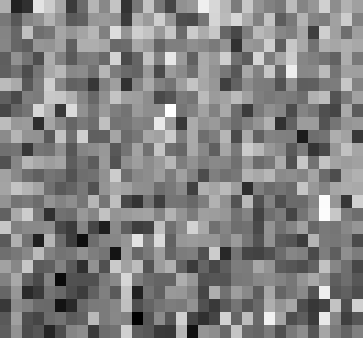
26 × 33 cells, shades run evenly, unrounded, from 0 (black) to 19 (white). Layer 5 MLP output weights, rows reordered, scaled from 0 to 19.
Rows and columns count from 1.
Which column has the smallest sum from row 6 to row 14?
9
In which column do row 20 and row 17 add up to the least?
24
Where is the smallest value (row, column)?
25, 13
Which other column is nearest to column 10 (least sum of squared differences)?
14
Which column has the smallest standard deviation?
26
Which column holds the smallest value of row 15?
23
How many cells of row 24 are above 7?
21
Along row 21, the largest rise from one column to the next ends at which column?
11
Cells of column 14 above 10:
14
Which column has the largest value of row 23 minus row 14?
30
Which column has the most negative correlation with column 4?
2
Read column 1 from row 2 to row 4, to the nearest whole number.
9 10 10
